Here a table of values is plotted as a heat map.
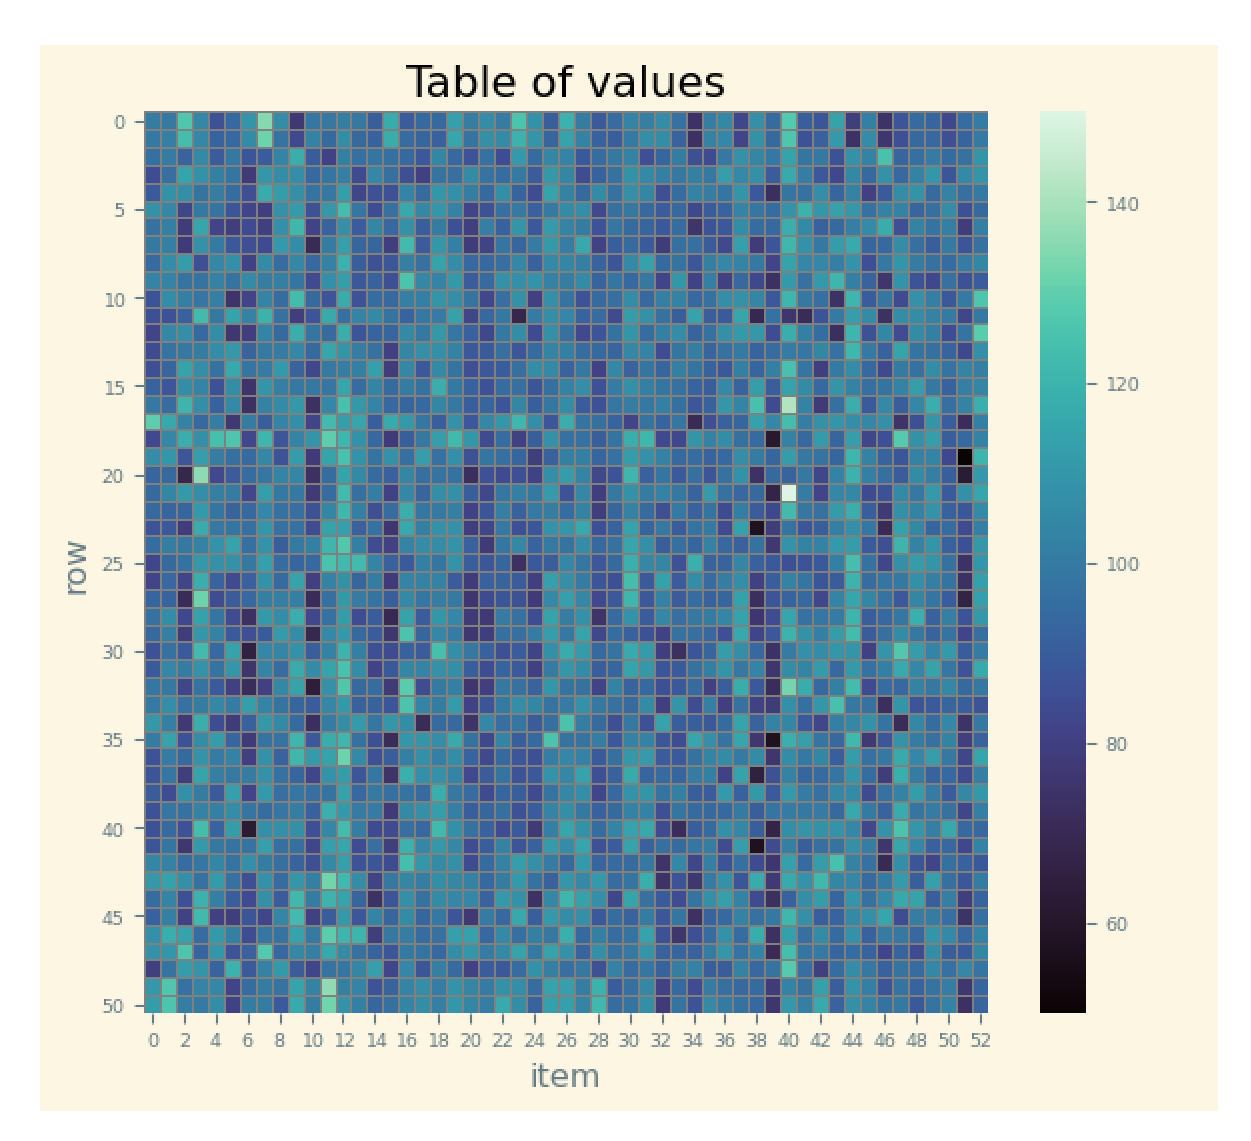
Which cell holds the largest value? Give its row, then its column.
21, 40
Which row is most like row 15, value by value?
38
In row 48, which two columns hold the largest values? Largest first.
40, 5
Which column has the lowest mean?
39
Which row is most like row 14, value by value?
48
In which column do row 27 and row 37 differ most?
47
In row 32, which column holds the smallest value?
10
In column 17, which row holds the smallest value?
34
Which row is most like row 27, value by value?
20
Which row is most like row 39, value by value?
13
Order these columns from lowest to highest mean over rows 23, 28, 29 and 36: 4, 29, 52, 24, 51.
51, 24, 29, 4, 52
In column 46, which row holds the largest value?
2
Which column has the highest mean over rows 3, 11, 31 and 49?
11
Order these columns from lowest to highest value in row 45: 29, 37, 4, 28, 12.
4, 28, 29, 37, 12
